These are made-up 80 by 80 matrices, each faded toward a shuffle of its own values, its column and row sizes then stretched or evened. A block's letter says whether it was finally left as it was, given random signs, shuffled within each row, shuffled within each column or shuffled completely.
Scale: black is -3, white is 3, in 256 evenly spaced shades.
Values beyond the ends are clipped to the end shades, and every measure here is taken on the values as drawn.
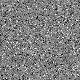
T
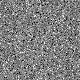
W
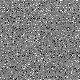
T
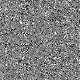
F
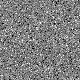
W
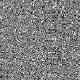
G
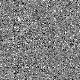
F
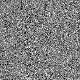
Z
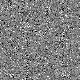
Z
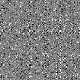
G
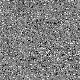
T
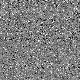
T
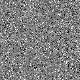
Z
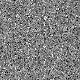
Z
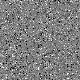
F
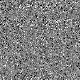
F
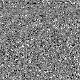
T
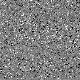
T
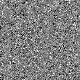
Z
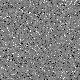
W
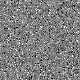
Z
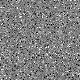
T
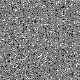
Z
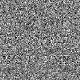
G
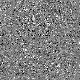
F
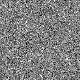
Z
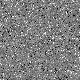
W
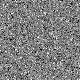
W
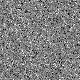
W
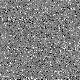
T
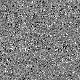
T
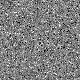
W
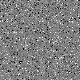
T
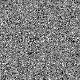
F
